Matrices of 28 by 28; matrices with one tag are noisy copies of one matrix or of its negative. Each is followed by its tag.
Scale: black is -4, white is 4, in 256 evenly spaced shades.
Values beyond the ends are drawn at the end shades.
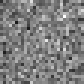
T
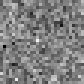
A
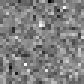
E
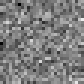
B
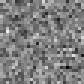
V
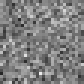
A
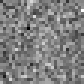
T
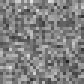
E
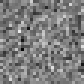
T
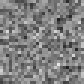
V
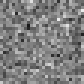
T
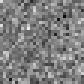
T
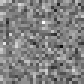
B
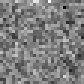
E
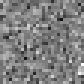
T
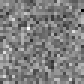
T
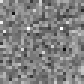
T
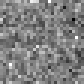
E
